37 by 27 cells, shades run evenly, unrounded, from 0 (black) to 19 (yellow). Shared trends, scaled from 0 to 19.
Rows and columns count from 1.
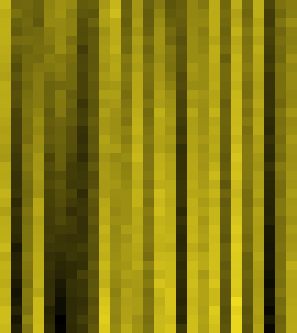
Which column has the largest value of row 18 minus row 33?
6
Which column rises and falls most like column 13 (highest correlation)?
23
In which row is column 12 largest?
37
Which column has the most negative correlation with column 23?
10
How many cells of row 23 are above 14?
9
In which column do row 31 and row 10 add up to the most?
22
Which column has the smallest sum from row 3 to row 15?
25
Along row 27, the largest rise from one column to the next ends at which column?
18
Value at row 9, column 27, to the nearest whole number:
12
